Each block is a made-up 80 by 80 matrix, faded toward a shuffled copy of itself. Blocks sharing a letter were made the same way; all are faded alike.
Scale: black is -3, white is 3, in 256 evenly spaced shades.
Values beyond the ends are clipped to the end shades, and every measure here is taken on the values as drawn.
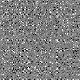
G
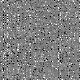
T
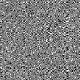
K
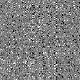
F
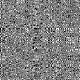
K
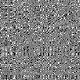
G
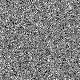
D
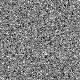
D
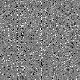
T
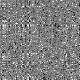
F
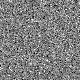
D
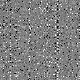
T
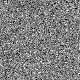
D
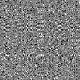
K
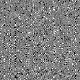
F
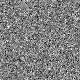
D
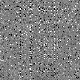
T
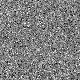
D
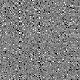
F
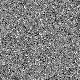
D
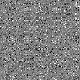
F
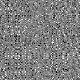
F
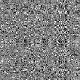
K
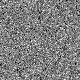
D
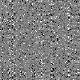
T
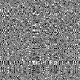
K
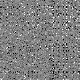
T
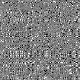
G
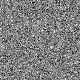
D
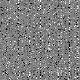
T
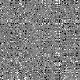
F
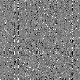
T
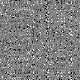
T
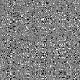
F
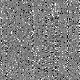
T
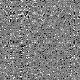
F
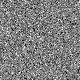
D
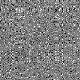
F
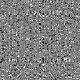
F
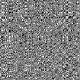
K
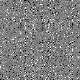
T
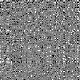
G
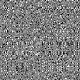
K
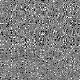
F
